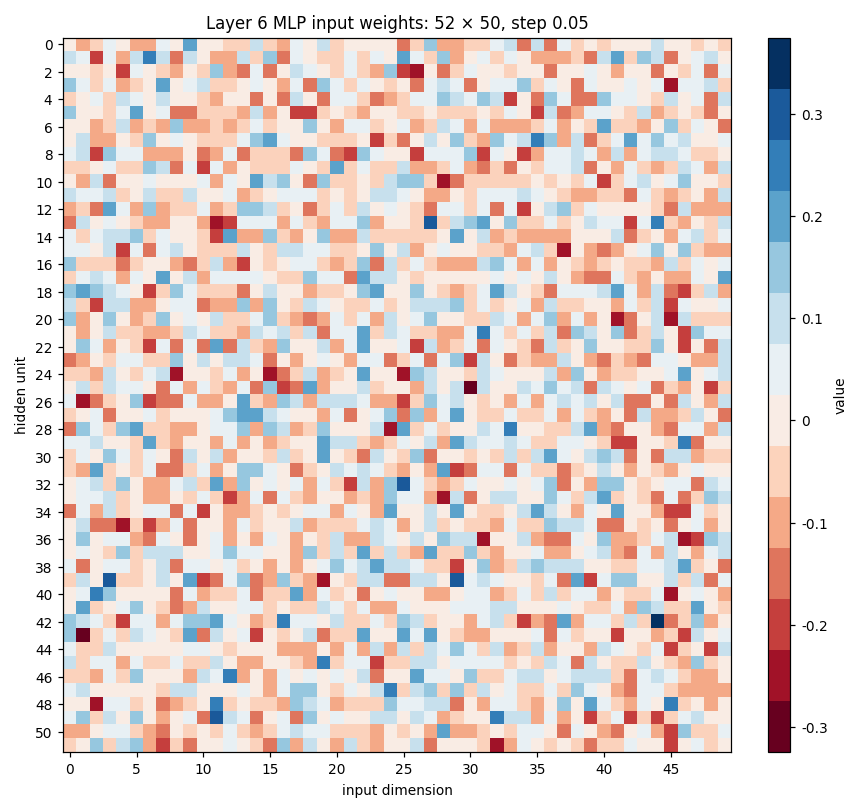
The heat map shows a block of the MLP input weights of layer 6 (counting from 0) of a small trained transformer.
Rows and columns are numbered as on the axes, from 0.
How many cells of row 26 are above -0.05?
28
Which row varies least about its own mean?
11
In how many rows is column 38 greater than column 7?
28
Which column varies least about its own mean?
43
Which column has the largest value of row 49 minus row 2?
26
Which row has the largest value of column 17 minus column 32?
40
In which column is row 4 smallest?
33
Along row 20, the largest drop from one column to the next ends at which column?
45
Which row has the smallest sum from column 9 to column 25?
5
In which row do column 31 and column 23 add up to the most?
38
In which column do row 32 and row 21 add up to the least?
37
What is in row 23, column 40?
-0.15
